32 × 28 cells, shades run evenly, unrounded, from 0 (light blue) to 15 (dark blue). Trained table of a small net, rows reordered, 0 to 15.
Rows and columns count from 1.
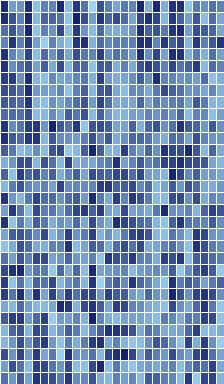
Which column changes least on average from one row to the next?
4
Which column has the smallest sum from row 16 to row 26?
20
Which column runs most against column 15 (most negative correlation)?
2
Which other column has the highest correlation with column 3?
26
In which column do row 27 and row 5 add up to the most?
1
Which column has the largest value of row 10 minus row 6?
9
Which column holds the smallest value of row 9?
6
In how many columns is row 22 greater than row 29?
18
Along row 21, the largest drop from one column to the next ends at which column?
10
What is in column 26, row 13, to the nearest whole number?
2
